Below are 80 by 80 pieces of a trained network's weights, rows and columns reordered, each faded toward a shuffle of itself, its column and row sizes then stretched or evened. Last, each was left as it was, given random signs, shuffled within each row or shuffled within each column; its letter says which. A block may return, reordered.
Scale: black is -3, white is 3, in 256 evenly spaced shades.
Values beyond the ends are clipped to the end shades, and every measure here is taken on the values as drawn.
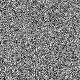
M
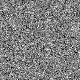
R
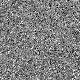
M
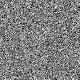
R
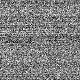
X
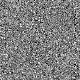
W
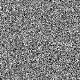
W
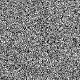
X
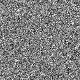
M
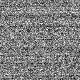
R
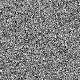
M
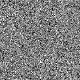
M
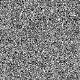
W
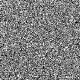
W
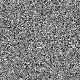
R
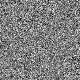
M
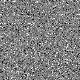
W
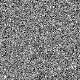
W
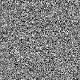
X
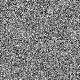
R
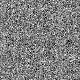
M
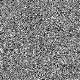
W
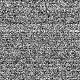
X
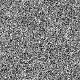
M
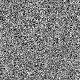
W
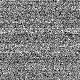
R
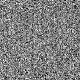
X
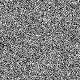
R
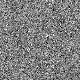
M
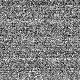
R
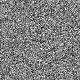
M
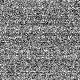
X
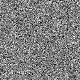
R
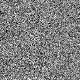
W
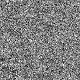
M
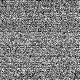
X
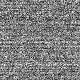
R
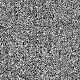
M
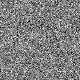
W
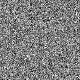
W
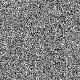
M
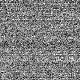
X
